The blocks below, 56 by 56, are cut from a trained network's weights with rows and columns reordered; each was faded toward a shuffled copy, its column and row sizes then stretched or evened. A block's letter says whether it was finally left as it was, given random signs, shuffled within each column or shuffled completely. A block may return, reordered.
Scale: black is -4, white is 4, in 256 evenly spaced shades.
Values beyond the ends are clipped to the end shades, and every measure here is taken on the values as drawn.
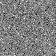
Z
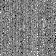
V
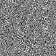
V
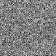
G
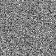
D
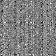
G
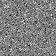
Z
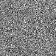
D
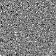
D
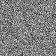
Z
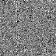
D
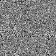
D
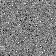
Z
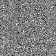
V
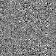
D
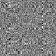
G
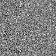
D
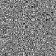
G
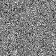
V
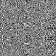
G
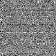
G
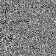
D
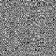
G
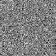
G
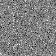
V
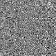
G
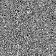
V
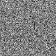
D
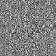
G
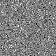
Z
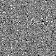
D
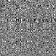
G
